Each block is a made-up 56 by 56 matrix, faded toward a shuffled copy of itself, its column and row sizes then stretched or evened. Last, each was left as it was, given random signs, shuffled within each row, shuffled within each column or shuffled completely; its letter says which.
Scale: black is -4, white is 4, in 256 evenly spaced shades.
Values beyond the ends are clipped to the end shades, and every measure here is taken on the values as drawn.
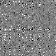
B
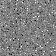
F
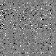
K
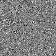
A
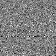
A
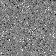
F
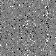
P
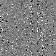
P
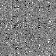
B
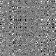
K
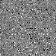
B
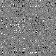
K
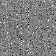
P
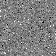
F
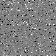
A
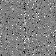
P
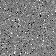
F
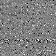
A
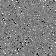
F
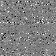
A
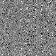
P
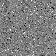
F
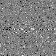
A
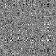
K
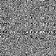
K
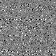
A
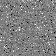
F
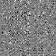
K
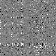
K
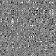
K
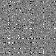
B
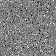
F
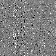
P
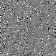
P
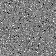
F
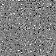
B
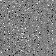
P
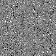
P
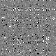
K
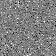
F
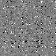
B
